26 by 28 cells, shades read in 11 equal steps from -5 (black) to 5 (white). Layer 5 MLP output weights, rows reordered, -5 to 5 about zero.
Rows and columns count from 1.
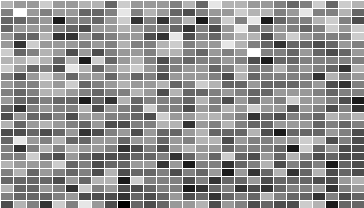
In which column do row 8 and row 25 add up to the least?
7
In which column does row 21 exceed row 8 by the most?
21
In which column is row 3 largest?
20
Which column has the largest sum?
4
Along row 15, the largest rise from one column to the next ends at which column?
13
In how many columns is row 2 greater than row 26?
19
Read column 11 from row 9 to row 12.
3 -1 1 2
